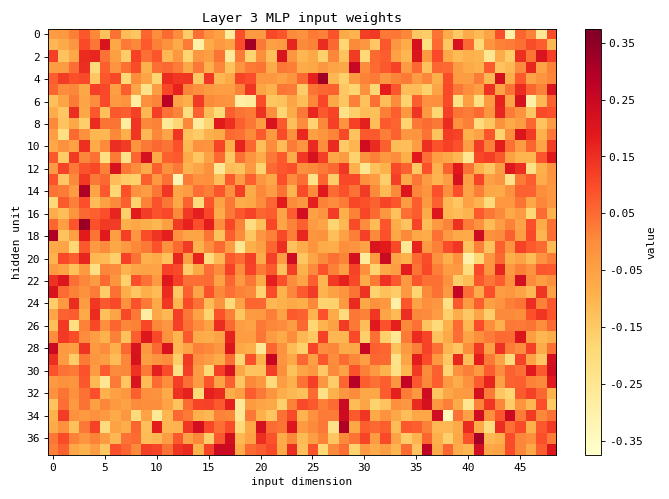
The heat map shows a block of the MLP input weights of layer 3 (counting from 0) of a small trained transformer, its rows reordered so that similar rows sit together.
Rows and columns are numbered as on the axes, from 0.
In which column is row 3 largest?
29
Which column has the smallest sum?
40
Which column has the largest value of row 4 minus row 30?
26
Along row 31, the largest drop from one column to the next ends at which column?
9
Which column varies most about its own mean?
41
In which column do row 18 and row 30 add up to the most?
0
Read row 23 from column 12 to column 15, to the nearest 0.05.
-0.15 0.05 -0.05 0.1
